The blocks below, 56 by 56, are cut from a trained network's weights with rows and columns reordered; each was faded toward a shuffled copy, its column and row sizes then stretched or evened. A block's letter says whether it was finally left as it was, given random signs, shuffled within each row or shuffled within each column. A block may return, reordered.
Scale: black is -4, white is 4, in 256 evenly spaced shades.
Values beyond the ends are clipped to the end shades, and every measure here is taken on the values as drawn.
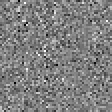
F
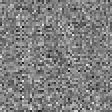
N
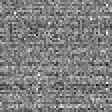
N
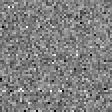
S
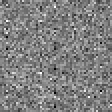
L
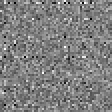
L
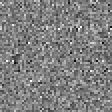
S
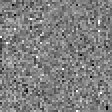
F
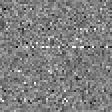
S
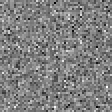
F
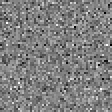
S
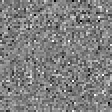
S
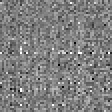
N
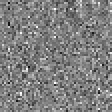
N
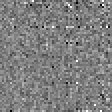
L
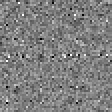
L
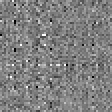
N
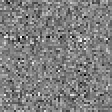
L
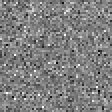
S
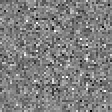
L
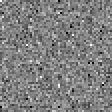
F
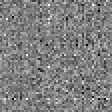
N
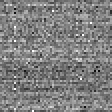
N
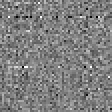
N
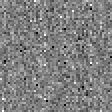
F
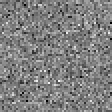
S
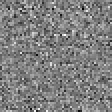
S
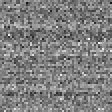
N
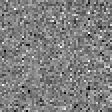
F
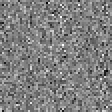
F
